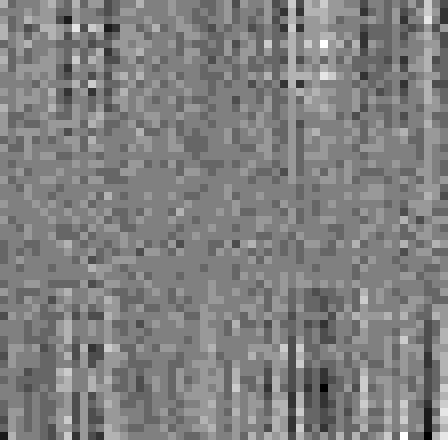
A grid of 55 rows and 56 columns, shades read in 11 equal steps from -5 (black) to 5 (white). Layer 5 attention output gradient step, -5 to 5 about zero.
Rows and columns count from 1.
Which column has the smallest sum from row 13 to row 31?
38
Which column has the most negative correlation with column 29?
30
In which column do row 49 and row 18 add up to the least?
41
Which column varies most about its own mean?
54
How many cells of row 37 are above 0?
13
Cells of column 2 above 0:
8
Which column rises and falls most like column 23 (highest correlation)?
28
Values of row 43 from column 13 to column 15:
0 1 0
